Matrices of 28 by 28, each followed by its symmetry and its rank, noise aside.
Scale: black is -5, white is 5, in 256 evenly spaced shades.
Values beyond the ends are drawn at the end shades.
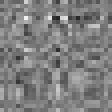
no symmetry, rank three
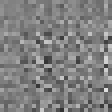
no symmetry, rank three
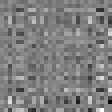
antisymmetric, rank two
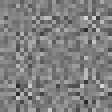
antisymmetric, rank four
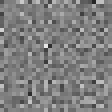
no symmetry, rank three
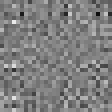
antisymmetric, rank four
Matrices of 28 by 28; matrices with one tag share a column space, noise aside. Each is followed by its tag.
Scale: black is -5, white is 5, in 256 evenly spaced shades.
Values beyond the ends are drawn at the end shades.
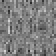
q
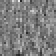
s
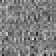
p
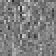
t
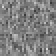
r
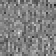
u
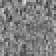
t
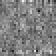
q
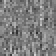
s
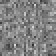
u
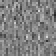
t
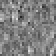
r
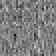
r
